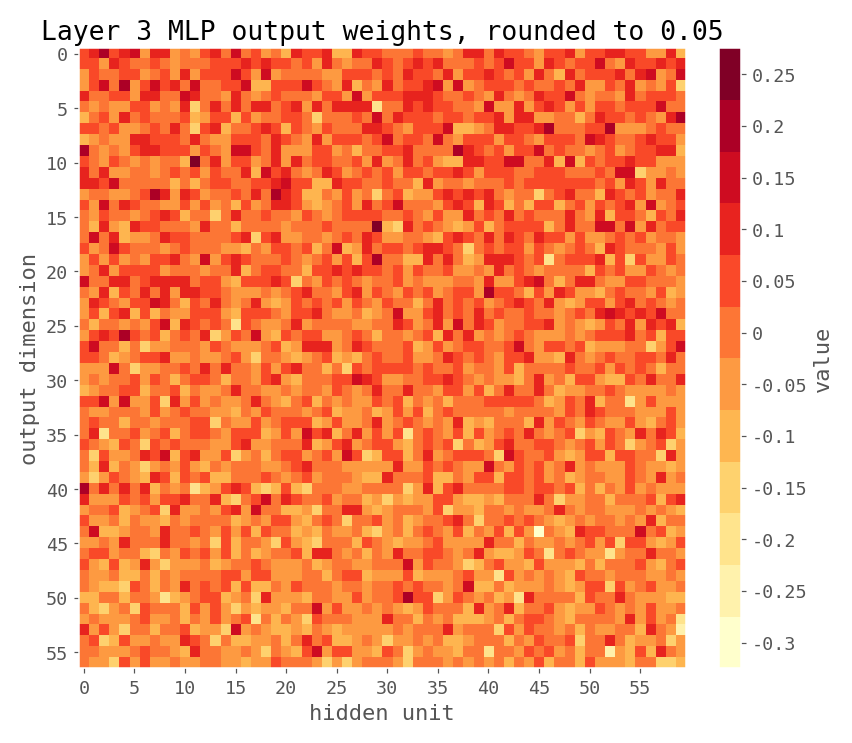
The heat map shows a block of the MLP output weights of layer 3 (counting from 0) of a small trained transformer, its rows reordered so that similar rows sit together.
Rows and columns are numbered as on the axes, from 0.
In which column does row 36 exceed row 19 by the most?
46
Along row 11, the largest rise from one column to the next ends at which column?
18
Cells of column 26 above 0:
19
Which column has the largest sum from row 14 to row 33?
29
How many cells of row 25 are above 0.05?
11
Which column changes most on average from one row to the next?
15
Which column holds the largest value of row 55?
23
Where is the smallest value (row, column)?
44, 45
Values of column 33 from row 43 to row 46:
-0.05 0 -0.05 0
